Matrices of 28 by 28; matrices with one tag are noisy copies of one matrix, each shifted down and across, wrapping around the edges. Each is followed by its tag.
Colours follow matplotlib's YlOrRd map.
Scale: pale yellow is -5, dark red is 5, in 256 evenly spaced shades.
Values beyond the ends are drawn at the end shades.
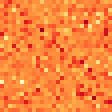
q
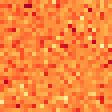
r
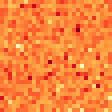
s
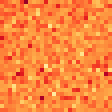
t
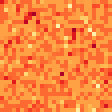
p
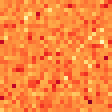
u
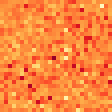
q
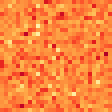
q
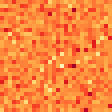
u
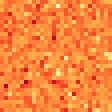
s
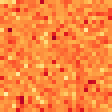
p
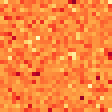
r
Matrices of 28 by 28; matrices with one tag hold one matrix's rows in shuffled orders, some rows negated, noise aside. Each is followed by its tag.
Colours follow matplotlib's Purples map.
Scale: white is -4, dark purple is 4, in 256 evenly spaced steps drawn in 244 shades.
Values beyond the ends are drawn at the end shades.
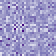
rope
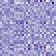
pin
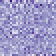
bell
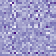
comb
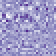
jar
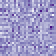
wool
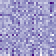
wool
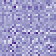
comb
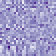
rope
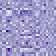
jar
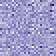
wool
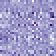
wool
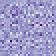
bell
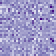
wool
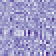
pin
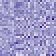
pin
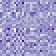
rope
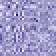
rope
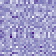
bell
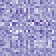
bell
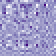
jar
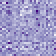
jar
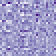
jar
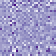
comb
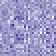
pin
